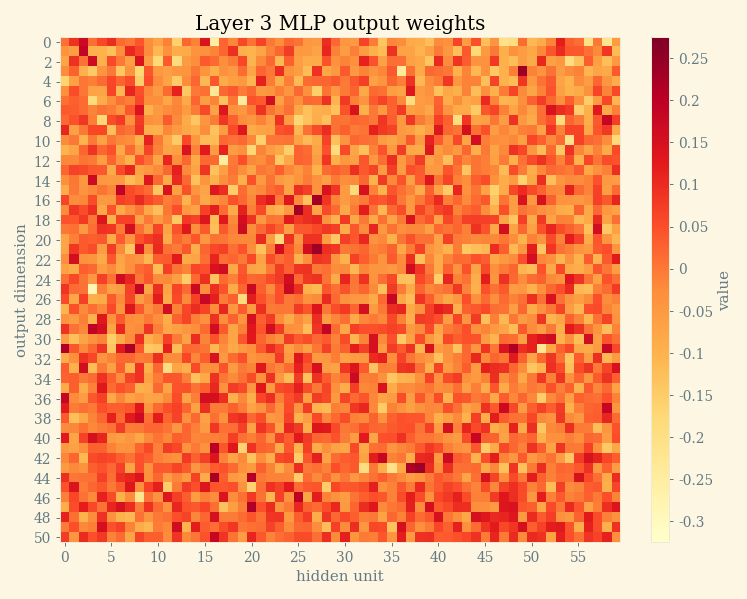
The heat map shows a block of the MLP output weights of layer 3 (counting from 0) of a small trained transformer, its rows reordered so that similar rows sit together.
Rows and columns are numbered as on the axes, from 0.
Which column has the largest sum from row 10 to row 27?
28
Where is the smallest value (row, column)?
25, 3
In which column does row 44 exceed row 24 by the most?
16
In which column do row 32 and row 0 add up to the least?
58
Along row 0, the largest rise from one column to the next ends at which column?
17
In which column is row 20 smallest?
23
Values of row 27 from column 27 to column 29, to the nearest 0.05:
0.15 0 0.05
